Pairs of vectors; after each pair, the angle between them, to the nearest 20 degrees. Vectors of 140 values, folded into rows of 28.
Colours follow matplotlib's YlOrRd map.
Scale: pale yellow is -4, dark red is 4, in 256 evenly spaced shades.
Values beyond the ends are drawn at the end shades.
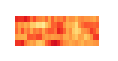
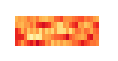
120 degrees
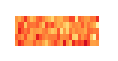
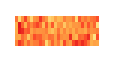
40 degrees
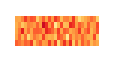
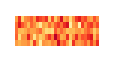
120 degrees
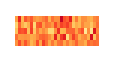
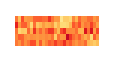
140 degrees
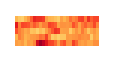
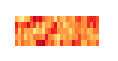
40 degrees
